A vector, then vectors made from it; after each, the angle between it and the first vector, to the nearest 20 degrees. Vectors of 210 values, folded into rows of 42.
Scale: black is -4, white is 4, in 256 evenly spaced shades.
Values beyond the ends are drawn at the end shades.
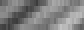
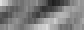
100 degrees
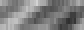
160 degrees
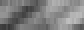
20 degrees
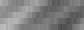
160 degrees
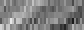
140 degrees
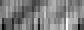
40 degrees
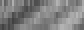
20 degrees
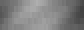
120 degrees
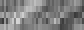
140 degrees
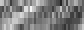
140 degrees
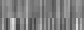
100 degrees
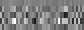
100 degrees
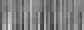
100 degrees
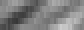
20 degrees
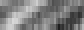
160 degrees
